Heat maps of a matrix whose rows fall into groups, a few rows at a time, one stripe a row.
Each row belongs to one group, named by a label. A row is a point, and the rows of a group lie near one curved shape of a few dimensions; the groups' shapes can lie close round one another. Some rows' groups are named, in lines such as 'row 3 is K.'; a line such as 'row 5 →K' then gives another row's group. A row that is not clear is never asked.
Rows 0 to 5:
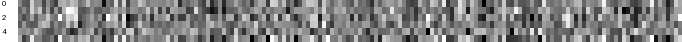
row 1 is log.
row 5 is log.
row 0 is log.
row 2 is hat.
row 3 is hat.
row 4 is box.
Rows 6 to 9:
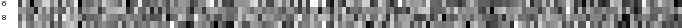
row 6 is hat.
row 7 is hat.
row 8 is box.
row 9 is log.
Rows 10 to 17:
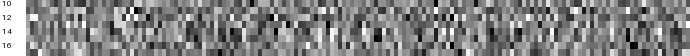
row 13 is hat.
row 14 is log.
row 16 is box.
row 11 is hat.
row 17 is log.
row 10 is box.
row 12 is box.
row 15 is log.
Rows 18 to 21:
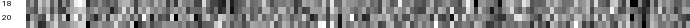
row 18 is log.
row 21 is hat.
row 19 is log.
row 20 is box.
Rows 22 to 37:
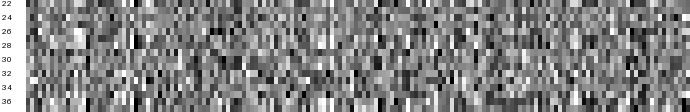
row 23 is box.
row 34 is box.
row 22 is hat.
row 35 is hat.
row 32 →hat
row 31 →log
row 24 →log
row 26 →log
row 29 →box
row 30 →log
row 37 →hat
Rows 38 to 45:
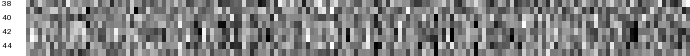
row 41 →log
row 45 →box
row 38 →log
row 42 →box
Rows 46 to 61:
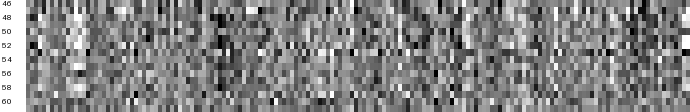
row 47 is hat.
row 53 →hat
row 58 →log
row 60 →box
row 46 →box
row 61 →box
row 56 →box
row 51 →log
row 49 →log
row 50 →box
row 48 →log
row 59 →hat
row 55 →log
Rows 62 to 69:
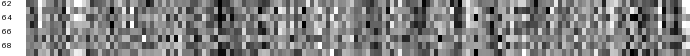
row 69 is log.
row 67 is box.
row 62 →log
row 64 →log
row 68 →log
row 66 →log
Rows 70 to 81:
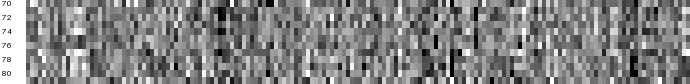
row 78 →box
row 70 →box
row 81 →log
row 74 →log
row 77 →log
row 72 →log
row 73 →hat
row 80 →box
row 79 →box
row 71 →log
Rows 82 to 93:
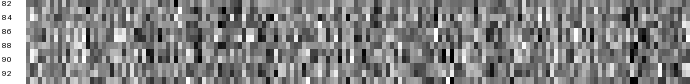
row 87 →hat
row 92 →log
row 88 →log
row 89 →box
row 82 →box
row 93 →box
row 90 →box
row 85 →log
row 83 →log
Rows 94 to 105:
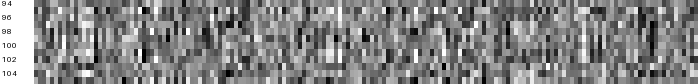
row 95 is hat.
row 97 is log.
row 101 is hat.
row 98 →box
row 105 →box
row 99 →hat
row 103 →box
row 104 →log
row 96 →box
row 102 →hat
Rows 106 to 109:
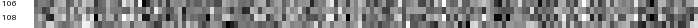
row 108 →hat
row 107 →box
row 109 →log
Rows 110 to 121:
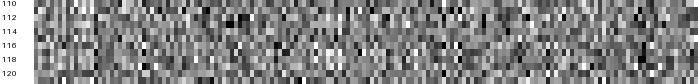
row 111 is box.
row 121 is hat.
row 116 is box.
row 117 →hat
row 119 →hat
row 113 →log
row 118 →box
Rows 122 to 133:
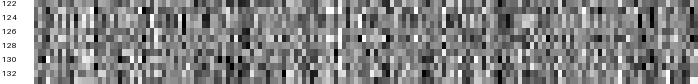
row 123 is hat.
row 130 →log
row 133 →log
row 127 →hat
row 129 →hat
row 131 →log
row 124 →box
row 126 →box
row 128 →box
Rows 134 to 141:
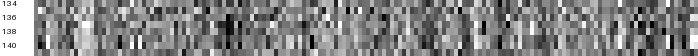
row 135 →box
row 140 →log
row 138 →log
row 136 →log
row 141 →box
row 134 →log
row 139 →log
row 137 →log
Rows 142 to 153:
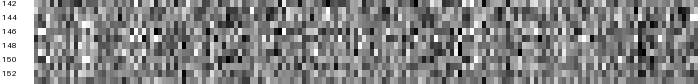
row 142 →box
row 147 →hat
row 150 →log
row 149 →box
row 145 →log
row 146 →box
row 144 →log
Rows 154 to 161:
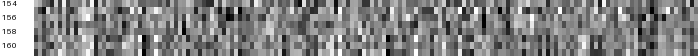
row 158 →box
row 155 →log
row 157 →box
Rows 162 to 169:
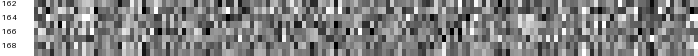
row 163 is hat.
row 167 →box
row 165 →hat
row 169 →hat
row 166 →box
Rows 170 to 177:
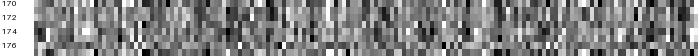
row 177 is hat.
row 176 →box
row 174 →log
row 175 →log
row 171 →log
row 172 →log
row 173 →hat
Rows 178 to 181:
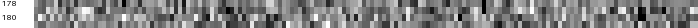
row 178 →box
